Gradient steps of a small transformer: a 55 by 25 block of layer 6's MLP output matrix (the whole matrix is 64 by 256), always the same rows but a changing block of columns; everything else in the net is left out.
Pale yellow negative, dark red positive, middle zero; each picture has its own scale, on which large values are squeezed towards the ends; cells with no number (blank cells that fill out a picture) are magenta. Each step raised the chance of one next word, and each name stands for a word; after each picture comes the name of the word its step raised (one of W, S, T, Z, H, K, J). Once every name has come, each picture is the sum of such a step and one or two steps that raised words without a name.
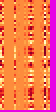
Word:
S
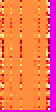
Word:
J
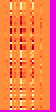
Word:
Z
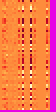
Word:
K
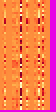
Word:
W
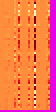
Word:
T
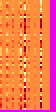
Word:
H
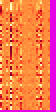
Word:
K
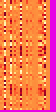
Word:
S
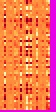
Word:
H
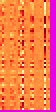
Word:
K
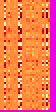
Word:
S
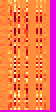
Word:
H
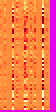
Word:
Z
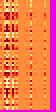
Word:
W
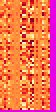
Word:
J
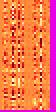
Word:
S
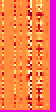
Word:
H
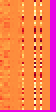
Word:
W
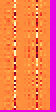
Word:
J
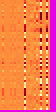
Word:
W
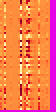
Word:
J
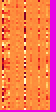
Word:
K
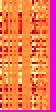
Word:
H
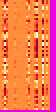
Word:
J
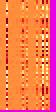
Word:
K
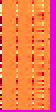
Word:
T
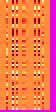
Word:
K
